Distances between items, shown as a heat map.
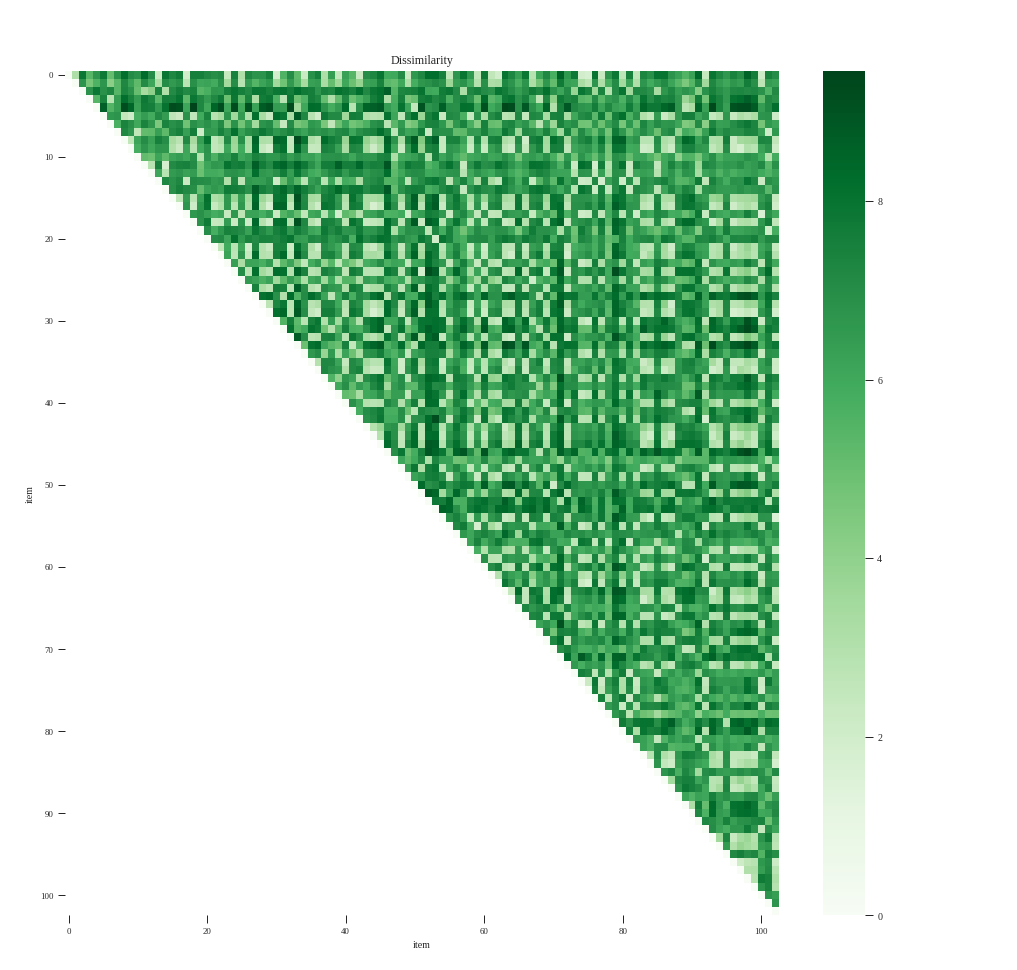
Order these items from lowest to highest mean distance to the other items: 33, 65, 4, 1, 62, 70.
1, 62, 70, 65, 33, 4
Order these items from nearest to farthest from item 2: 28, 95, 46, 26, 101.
101, 95, 26, 28, 46
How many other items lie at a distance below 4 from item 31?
6
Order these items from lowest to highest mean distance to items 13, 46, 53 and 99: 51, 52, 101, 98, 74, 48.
74, 48, 51, 98, 101, 52
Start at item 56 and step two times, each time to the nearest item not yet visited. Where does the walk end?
65
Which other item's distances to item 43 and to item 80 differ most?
63
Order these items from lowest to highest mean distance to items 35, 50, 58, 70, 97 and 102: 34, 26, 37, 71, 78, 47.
26, 78, 47, 34, 37, 71
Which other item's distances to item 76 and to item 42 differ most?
11
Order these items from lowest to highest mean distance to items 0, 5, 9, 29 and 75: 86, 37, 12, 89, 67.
86, 67, 37, 12, 89
